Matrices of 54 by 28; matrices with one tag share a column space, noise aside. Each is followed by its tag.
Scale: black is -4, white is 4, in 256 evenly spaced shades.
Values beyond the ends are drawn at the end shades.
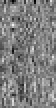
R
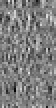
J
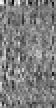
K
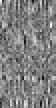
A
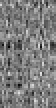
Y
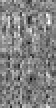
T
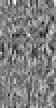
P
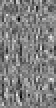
R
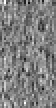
K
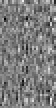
R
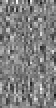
R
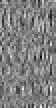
J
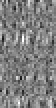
A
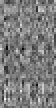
R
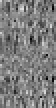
A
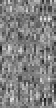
R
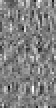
J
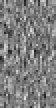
P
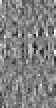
P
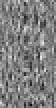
K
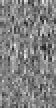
P
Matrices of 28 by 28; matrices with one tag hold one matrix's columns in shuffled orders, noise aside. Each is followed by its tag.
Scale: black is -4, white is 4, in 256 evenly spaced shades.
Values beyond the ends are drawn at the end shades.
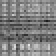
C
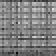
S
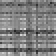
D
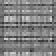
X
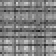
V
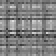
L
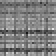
D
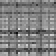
D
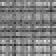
V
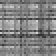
L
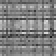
L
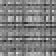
X
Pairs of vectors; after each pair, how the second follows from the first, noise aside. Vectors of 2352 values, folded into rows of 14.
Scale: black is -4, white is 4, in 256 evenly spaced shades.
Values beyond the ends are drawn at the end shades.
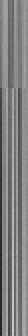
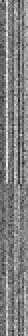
wrapped around, negated.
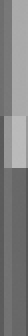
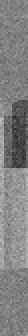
negated, partly zeroed.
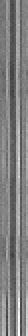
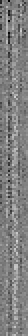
reversed, negated, partly zeroed.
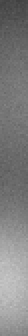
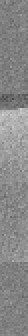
wrapped around, negated, partly zeroed.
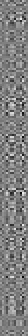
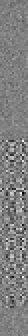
negated, partly zeroed.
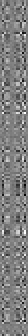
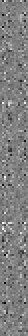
reversed, partly zeroed.
